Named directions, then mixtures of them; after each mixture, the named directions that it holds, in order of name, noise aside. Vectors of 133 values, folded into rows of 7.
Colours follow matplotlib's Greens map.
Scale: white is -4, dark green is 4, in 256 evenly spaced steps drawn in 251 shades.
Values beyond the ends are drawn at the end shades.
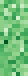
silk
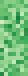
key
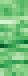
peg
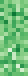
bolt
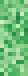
key.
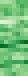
peg.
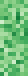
key.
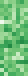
key, peg.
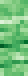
peg.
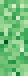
silk.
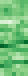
peg.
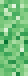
silk.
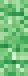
bolt, peg.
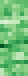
peg.
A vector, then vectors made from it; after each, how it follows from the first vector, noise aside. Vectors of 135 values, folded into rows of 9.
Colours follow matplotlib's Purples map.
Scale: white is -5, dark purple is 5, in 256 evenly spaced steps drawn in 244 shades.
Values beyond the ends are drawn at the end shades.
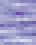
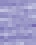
wrapped around, shrunk.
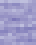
wrapped around, shrunk.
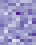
sign-scrambled.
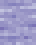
wrapped around, shrunk.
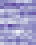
reversed, negated.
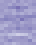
wrapped around, shrunk.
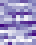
scaled up.
